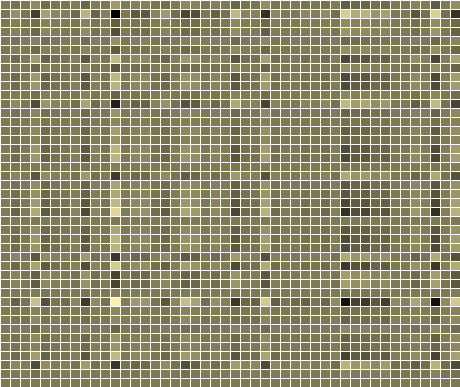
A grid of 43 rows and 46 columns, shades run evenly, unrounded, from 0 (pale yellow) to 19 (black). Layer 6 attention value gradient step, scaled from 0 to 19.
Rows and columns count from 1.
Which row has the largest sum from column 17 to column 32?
2
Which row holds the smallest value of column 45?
34
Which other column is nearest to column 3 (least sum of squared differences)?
21
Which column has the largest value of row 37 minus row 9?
12
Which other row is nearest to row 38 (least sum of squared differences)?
13
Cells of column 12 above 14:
5
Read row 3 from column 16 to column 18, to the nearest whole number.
9 9 10
